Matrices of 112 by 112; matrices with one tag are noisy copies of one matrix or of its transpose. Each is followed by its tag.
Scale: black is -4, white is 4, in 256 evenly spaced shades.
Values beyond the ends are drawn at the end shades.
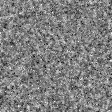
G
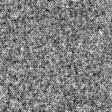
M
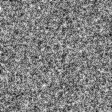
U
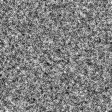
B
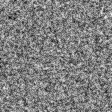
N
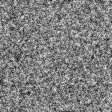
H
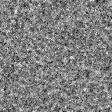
G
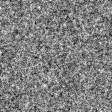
U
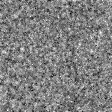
M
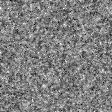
U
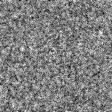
M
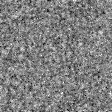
M
